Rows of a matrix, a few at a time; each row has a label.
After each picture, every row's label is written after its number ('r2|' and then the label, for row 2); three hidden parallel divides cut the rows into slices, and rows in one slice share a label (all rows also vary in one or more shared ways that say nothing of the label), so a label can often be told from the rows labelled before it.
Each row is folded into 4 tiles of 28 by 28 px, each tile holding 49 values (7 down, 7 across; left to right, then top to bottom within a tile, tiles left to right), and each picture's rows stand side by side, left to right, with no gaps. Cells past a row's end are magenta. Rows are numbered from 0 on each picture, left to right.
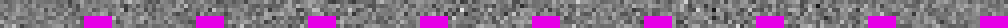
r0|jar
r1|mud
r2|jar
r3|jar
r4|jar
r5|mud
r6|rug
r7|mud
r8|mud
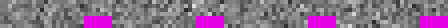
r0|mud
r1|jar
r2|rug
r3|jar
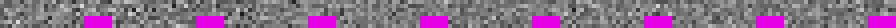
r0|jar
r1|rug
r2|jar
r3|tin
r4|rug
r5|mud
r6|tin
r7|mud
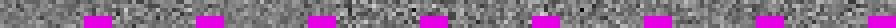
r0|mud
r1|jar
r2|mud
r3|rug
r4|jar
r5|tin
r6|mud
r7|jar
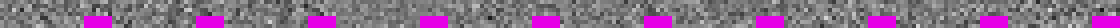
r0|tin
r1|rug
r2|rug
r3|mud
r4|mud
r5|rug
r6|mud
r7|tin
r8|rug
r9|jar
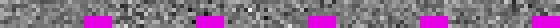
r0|rug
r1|mud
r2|rug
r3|rug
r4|rug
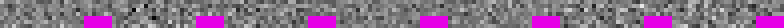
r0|tin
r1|rug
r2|rug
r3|mud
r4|tin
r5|rug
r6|jar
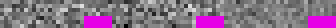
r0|rug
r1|rug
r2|tin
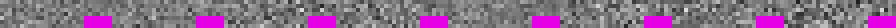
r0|rug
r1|jar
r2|mud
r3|rug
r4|tin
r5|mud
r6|jar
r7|rug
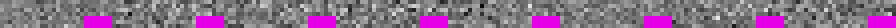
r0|mud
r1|tin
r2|rug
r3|rug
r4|tin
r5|tin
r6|rug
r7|jar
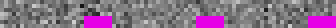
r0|rug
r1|rug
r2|rug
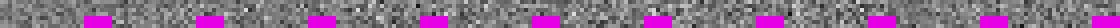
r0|tin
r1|mud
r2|mud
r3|mud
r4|rug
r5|jar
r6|jar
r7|jar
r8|mud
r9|rug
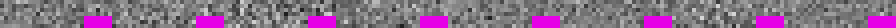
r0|mud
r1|jar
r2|tin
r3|mud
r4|rug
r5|mud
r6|rug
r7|mud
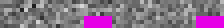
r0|rug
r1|rug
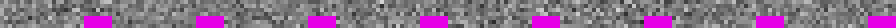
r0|mud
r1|mud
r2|rug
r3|jar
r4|tin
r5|mud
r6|tin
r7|mud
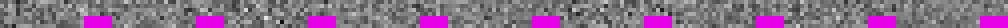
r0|mud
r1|jar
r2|tin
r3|tin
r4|rug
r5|jar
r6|mud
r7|mud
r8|mud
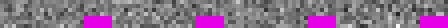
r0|jar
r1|rug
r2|tin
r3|jar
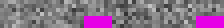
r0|tin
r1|mud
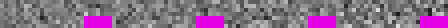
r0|mud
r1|rug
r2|rug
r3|tin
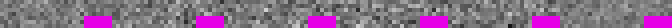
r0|mud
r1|jar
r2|tin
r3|rug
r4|mud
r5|tin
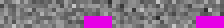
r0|tin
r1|tin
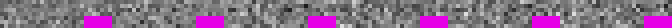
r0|jar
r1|jar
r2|tin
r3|jar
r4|tin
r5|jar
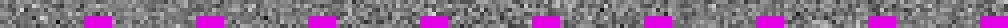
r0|mud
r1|mud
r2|mud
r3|tin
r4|tin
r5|rug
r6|mud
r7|rug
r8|mud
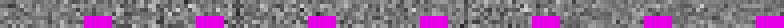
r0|mud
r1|rug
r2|rug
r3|rug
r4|rug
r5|mud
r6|mud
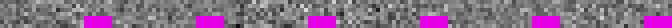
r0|mud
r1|jar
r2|rug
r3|tin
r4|rug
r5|jar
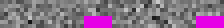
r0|jar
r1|tin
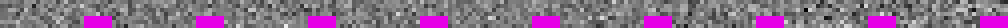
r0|tin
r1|mud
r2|jar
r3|mud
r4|tin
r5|tin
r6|rug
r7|jar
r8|tin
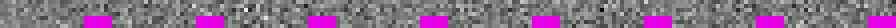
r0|tin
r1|jar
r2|jar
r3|tin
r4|tin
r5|rug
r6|mud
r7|tin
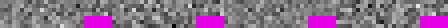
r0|jar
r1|rug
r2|mud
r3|tin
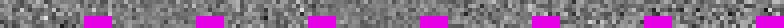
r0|rug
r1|tin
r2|rug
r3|tin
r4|tin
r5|mud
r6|jar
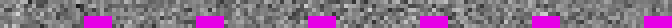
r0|jar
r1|tin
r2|jar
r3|jar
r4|tin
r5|mud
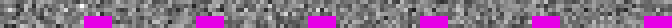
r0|rug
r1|mud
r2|rug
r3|jar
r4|tin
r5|tin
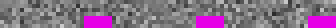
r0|jar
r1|tin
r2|mud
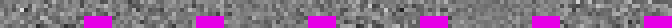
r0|tin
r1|mud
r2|tin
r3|jar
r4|tin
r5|rug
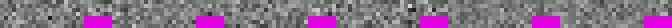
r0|jar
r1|rug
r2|mud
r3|tin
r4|mud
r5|tin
